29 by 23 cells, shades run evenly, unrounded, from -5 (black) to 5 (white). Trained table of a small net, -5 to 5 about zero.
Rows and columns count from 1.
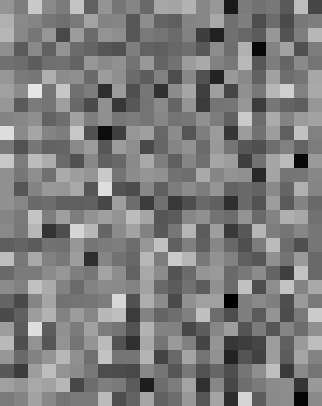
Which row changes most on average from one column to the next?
7
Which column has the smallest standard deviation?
2
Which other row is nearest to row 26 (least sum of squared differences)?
14
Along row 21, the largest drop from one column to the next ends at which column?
19
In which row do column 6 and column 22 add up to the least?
12
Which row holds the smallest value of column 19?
4
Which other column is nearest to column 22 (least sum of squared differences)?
6
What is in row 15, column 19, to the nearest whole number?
-2
